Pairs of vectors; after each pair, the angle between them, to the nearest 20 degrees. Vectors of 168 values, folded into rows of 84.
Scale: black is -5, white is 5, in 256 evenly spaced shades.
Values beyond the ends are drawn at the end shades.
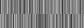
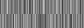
20 degrees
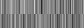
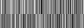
20 degrees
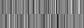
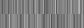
40 degrees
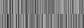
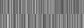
160 degrees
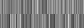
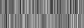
120 degrees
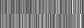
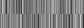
60 degrees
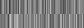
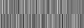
80 degrees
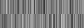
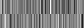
100 degrees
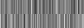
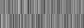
100 degrees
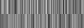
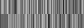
20 degrees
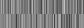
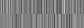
40 degrees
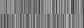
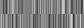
80 degrees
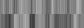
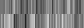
140 degrees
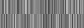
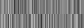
100 degrees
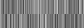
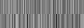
100 degrees
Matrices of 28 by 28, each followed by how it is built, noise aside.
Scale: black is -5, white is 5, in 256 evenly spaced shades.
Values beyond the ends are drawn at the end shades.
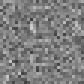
repeating rows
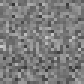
repeating columns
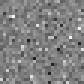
sparse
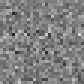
uneven rows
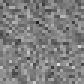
repeating columns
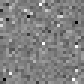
sparse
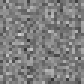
repeating rows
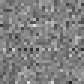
uneven rows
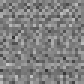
repeating columns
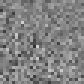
lower triangular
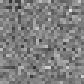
uneven rows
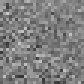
lower triangular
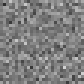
repeating columns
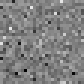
sparse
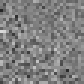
lower triangular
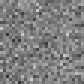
repeating rows
